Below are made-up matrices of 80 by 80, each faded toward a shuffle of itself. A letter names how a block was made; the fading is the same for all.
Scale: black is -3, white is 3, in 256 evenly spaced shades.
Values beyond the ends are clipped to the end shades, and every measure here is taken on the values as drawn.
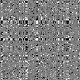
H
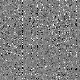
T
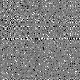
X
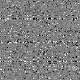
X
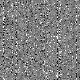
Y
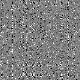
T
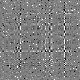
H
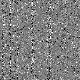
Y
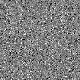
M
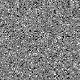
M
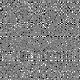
X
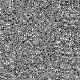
M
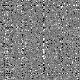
T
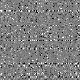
X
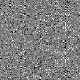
T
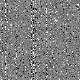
Y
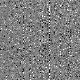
Y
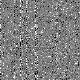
Y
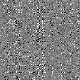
T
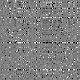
H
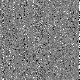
Y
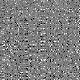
X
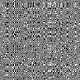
H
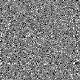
M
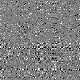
X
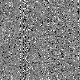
Y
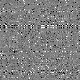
X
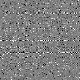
X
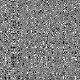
T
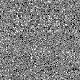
M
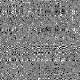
X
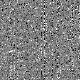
Y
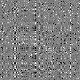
H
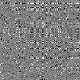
H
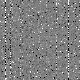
Y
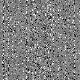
Y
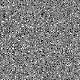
M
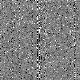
Y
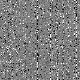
Y
